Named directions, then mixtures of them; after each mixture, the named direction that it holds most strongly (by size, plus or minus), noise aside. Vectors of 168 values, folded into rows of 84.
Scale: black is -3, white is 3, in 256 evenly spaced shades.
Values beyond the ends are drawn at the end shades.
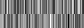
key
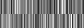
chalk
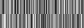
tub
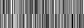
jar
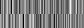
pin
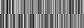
pin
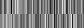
chalk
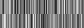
tub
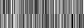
jar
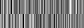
pin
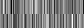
jar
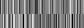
pin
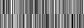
jar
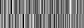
pin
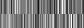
chalk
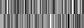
key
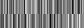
key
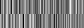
pin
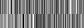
pin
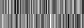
key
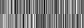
tub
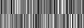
chalk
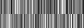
chalk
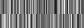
tub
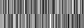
key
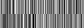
tub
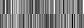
jar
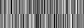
pin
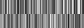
key
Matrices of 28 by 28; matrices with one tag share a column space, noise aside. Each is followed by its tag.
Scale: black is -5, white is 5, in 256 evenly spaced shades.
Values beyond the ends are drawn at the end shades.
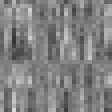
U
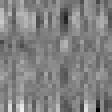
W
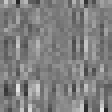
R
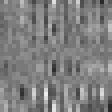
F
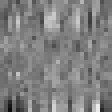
W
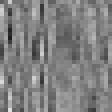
U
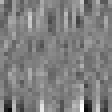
W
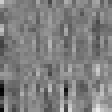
R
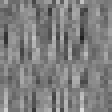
U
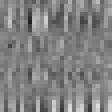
W
